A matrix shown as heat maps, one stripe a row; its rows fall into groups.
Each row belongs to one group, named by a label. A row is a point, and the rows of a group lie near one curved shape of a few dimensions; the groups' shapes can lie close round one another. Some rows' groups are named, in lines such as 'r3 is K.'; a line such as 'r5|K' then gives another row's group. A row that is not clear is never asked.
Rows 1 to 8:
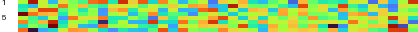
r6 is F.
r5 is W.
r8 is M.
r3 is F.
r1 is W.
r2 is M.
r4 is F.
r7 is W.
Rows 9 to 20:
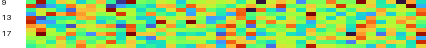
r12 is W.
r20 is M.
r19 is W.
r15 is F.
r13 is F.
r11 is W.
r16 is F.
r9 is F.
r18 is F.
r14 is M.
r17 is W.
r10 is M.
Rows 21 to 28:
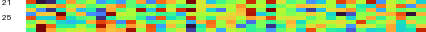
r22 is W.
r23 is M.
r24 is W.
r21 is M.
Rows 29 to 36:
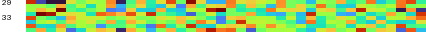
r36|F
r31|F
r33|F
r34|M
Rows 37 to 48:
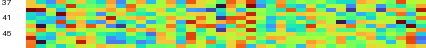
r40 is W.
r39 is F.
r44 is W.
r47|M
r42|W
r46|M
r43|M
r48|F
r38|W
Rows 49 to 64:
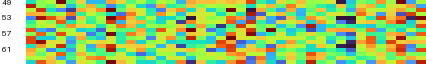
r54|W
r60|W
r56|M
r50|F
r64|W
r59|F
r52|F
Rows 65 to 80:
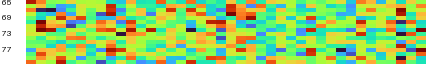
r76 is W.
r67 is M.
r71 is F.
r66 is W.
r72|W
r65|F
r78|W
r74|W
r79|F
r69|W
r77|W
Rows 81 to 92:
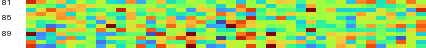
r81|F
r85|W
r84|F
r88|W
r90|M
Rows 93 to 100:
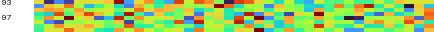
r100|W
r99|W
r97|W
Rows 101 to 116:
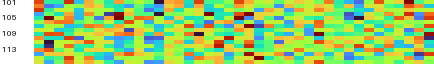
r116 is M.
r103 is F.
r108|F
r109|W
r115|W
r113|F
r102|M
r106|F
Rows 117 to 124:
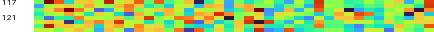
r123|W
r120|F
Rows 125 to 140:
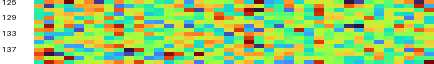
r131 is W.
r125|W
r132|F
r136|W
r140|W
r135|M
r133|M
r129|F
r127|W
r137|F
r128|M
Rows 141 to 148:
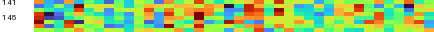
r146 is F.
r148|W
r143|M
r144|M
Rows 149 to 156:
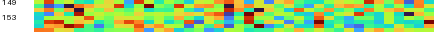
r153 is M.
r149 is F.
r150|M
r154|W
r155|W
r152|M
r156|F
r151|F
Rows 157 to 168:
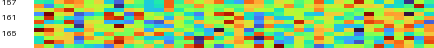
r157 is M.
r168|M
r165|W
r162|F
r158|M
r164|F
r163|W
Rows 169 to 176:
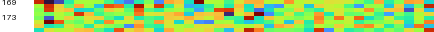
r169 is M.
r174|F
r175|F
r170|W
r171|F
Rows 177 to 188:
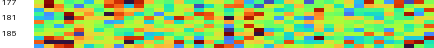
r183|M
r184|W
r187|M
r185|F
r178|F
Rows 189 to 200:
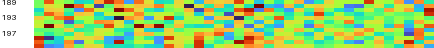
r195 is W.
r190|W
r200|M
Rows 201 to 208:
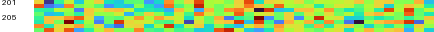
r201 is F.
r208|F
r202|M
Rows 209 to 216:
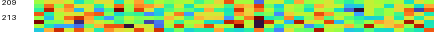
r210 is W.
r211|W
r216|W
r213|W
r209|F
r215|F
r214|F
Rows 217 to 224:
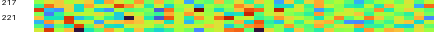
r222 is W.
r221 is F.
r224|F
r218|W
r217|W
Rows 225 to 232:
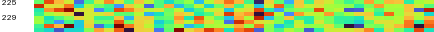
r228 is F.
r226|F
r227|W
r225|F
